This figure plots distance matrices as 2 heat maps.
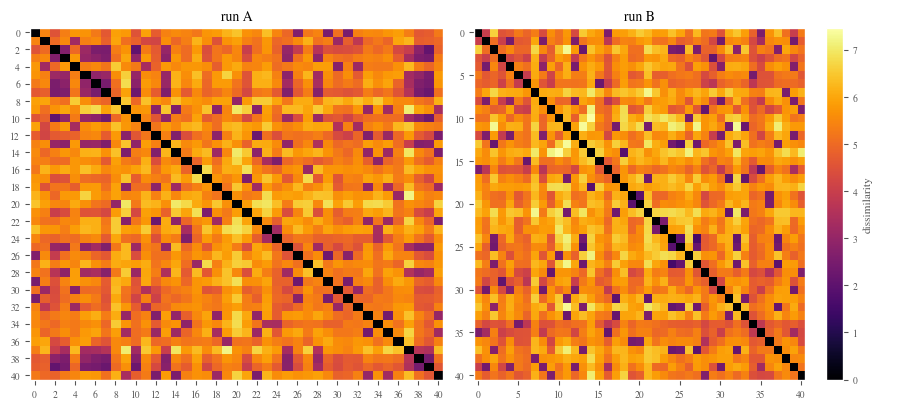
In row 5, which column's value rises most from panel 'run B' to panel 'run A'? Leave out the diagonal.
34
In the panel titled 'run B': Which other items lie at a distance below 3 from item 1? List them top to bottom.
4, 8, 12, 30, 39
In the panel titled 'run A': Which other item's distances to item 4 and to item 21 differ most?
17
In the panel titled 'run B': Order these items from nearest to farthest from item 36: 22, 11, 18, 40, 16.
40, 16, 22, 18, 11
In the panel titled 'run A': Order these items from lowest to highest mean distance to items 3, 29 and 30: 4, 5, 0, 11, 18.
0, 5, 4, 11, 18
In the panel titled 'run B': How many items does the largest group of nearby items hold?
7
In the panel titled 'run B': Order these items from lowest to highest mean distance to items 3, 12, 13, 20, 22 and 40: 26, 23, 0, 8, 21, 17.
8, 23, 0, 26, 17, 21
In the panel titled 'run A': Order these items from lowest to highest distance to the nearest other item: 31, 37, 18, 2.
2, 31, 18, 37
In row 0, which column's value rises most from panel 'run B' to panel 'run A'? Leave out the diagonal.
35
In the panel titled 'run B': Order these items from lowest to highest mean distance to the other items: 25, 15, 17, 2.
25, 2, 17, 15
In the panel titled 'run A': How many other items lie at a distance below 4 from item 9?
7
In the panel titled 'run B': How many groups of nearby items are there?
13
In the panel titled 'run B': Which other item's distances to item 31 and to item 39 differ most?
21
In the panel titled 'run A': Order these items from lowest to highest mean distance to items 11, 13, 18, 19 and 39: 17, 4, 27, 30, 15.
30, 4, 17, 15, 27
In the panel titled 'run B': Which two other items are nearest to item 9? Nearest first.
28, 40
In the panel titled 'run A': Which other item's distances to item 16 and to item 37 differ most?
27
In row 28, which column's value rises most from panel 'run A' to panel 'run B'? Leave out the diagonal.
7
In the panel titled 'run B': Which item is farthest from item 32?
11
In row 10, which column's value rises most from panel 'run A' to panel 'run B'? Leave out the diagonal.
2
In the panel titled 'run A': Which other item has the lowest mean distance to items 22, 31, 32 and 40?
12
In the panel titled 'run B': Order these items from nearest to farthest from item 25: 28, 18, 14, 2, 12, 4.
2, 28, 4, 12, 18, 14
